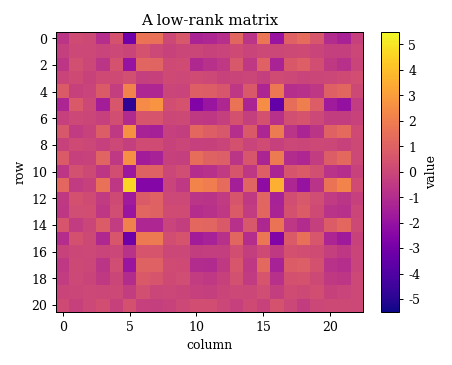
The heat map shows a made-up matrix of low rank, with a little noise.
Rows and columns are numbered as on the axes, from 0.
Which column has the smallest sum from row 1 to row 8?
5
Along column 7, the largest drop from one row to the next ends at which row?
11
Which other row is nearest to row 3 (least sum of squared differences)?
20
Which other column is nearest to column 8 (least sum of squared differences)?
2
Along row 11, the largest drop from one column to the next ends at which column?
6
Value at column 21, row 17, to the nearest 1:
-1
